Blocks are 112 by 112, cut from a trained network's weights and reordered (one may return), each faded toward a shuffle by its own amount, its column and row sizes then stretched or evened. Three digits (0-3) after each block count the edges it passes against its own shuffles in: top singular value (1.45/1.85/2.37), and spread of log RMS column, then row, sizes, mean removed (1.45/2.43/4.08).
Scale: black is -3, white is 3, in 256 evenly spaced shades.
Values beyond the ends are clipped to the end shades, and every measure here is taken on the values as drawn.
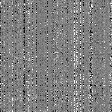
2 3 1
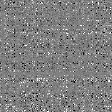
0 2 2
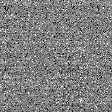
0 1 0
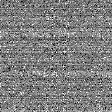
2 1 0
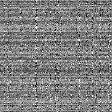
3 2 0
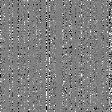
1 3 1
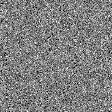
0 1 0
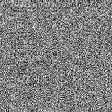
2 0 0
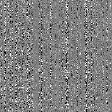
0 3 1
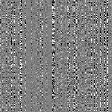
2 3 1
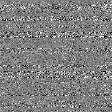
0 1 3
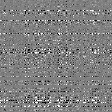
2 2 3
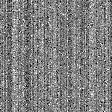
3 1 0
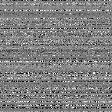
2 0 3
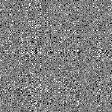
1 2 2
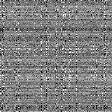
3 2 2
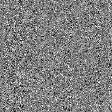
0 2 0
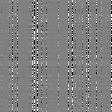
3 3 0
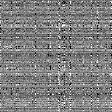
3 2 2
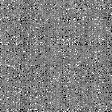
1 1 2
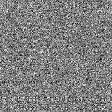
1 0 1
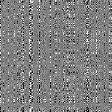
3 3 2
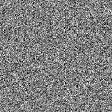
1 1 0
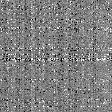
2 1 2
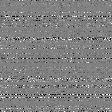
1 0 3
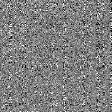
1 2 1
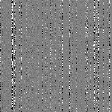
2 3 1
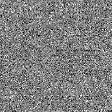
1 1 1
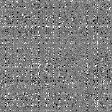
1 2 2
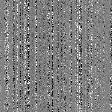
2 3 0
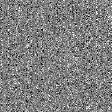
1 2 0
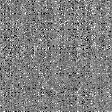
1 1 2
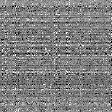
3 2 2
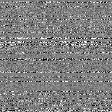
1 0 3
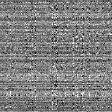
3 2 1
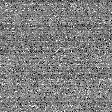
1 0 1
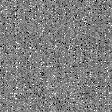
0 1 1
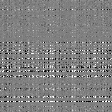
3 1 3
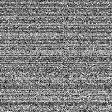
3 0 0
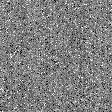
0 0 0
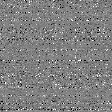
0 1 2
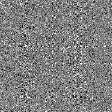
1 2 1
